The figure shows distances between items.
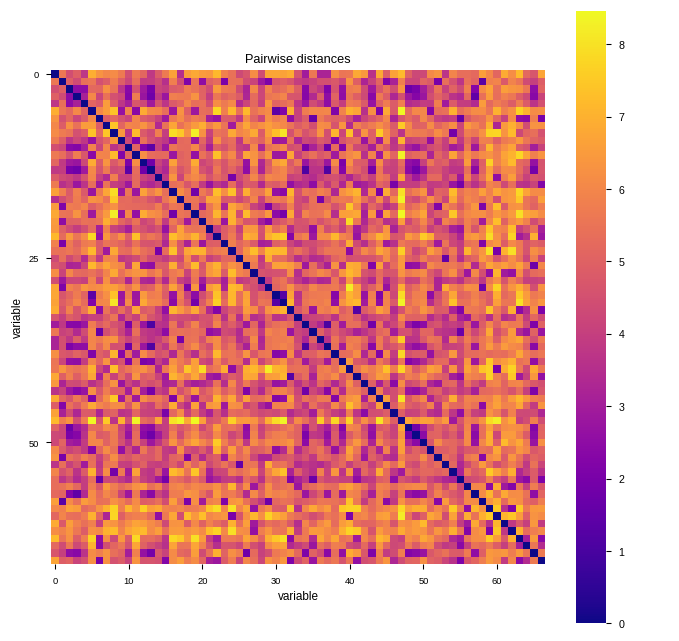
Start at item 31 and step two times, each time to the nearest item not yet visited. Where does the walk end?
5
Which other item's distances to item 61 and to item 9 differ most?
11
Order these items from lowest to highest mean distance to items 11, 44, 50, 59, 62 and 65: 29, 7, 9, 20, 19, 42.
9, 42, 19, 20, 29, 7
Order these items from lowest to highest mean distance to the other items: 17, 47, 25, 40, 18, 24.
25, 18, 17, 24, 40, 47
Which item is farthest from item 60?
47
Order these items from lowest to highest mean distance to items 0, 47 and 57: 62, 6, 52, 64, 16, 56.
64, 6, 56, 52, 62, 16
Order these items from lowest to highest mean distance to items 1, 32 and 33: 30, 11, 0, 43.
43, 30, 11, 0
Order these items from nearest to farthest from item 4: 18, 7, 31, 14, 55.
55, 14, 31, 18, 7
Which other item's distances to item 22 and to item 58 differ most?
29
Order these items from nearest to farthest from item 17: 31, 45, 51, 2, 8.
45, 2, 31, 51, 8
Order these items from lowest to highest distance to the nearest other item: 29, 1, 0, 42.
1, 29, 42, 0
